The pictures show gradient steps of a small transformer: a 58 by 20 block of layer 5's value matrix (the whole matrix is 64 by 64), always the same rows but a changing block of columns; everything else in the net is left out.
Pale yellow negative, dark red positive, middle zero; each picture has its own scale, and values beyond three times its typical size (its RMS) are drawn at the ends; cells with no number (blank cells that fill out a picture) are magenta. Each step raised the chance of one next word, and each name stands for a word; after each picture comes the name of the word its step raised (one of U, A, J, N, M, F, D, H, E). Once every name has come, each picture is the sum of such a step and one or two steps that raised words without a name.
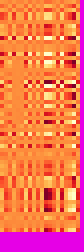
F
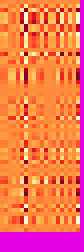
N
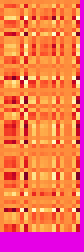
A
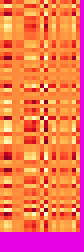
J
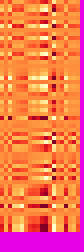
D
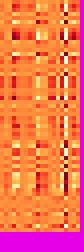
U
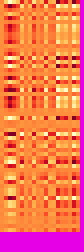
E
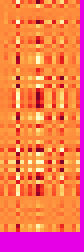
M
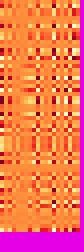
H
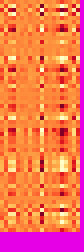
J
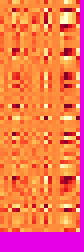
N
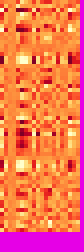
F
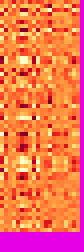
M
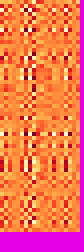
E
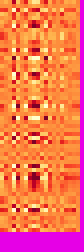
U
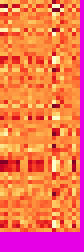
M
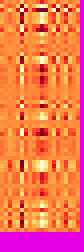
N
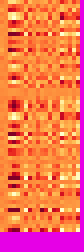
A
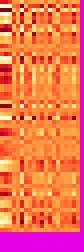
N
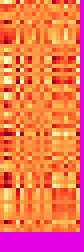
U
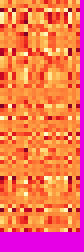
N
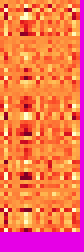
A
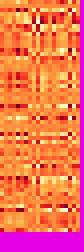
N
